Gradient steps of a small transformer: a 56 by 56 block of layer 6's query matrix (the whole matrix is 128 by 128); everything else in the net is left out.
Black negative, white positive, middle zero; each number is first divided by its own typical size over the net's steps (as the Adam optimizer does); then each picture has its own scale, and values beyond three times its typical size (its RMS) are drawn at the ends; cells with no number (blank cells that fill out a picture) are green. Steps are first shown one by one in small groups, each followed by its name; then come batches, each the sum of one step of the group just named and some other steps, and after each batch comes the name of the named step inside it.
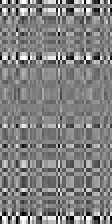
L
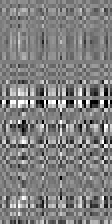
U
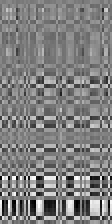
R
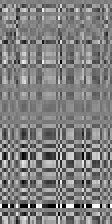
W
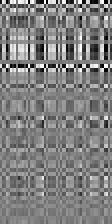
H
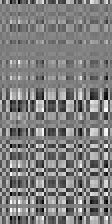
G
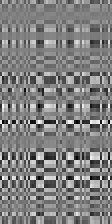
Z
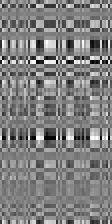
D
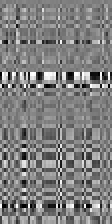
W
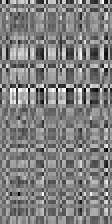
H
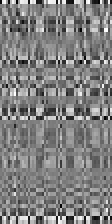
L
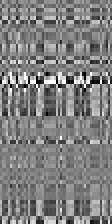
D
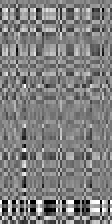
R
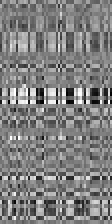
R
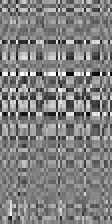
L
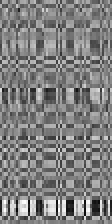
D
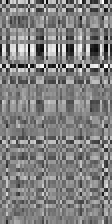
H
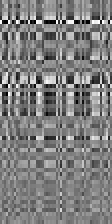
D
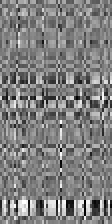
U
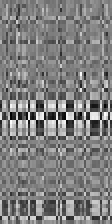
W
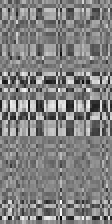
L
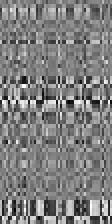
R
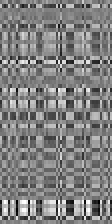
D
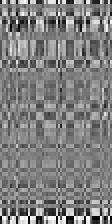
L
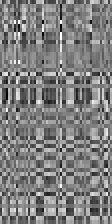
G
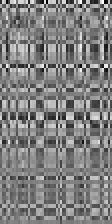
H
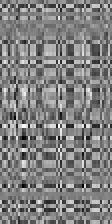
W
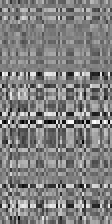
G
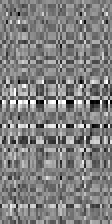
Z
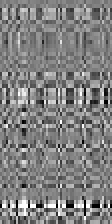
U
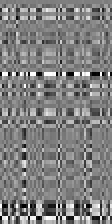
W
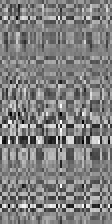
D
